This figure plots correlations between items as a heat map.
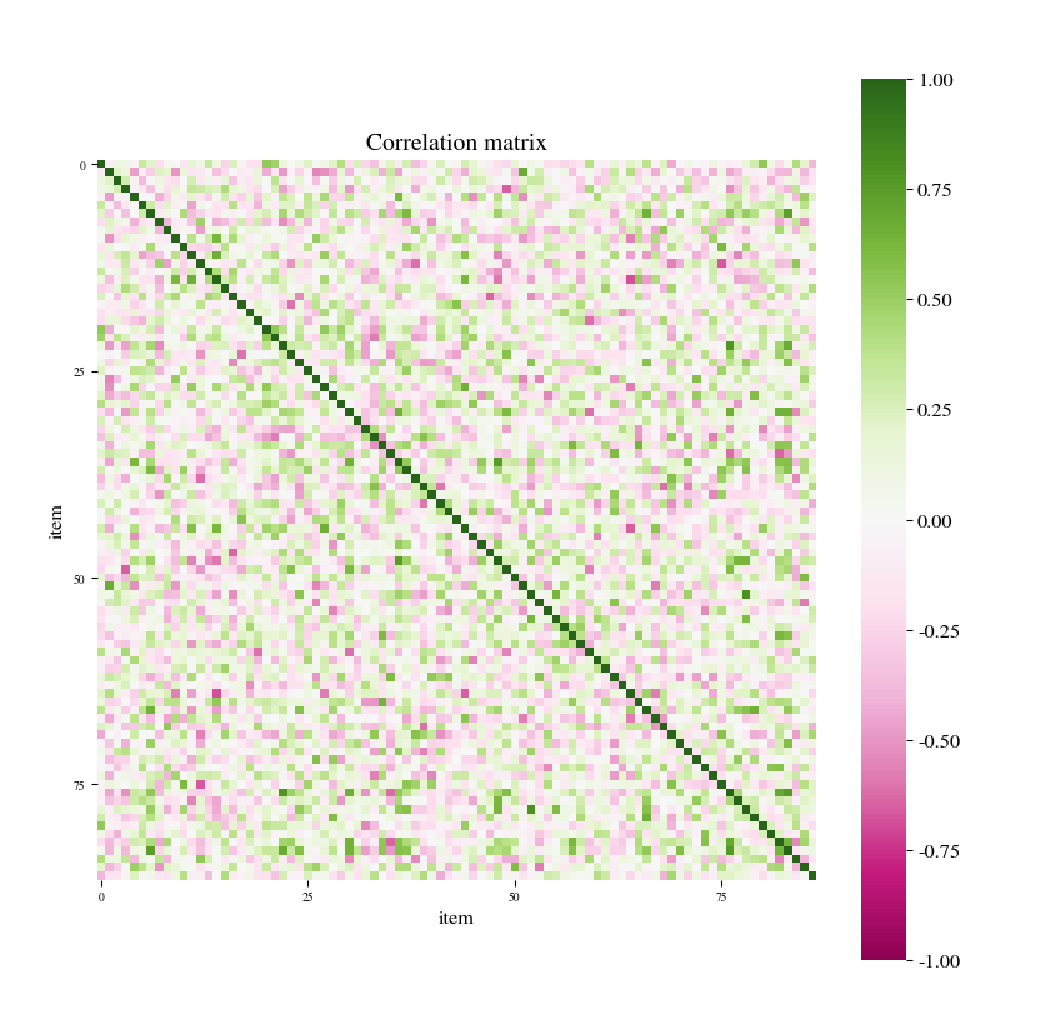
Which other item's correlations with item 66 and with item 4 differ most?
79
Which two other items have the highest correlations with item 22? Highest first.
76, 83
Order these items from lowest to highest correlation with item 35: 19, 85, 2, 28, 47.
28, 85, 47, 19, 2
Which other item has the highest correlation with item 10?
75
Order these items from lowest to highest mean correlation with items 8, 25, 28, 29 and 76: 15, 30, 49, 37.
15, 49, 30, 37
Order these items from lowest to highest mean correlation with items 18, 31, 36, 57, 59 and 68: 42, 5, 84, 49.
84, 42, 5, 49
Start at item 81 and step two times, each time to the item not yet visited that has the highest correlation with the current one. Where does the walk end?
82
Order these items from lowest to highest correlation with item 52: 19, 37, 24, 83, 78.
83, 19, 37, 24, 78
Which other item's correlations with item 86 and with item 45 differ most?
60
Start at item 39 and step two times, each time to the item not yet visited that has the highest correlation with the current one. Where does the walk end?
69
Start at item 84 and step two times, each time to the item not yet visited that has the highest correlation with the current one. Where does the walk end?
7
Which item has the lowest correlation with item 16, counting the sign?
47
